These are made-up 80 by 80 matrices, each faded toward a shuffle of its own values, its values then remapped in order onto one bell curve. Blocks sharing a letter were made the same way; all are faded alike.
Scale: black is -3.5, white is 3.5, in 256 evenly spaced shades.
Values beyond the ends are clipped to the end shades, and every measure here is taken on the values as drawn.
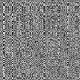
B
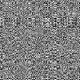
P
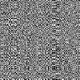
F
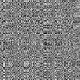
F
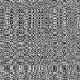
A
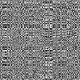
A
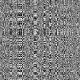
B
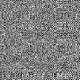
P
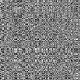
F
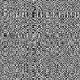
F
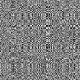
A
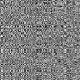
F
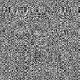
P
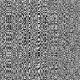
B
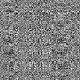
P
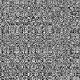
P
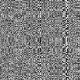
B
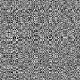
F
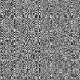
B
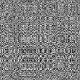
F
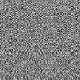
P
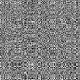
F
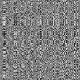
B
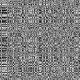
A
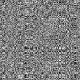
P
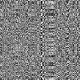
B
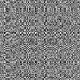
A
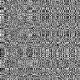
A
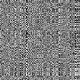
B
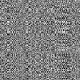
F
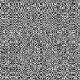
F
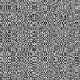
A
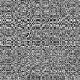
F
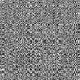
F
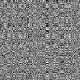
P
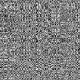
P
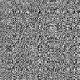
P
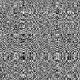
F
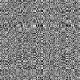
F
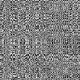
F
